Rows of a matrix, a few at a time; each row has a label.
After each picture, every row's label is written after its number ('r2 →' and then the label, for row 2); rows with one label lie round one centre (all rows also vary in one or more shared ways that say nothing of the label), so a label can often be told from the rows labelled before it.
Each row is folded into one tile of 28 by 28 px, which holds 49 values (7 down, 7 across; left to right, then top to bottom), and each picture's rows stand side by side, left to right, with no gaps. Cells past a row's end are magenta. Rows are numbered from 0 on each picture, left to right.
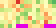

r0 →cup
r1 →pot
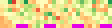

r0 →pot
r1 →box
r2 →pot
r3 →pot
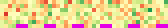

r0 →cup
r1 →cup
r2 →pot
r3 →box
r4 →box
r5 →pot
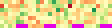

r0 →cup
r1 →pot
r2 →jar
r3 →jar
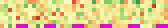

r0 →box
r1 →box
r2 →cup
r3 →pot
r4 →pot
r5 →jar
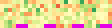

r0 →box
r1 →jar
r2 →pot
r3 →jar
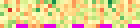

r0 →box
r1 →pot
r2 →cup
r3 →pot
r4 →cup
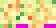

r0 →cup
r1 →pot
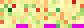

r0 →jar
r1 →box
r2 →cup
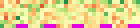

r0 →cup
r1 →jar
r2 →pot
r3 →pot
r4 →pot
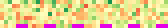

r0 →pot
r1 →pot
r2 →jar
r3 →pot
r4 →box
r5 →box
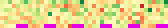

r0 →pot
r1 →pot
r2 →pot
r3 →cup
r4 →box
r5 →pot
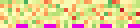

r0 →pot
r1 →cup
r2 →box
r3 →box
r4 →box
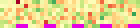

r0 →cup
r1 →pot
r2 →box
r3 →cup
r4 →pot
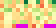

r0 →pot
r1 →pot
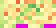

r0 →cup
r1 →jar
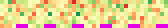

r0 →pot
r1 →cup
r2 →cup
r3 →pot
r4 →jar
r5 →pot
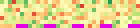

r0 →pot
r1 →cup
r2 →cup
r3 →pot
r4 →cup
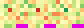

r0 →box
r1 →box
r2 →jar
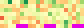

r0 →pot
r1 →pot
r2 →box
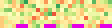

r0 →pot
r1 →box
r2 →jar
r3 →pot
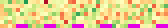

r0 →pot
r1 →cup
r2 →cup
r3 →jar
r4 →cup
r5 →jar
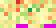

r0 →cup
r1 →jar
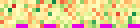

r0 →jar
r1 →pot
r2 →box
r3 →box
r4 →cup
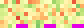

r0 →box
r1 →box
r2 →cup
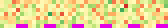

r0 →cup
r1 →box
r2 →cup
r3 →box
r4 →jar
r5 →pot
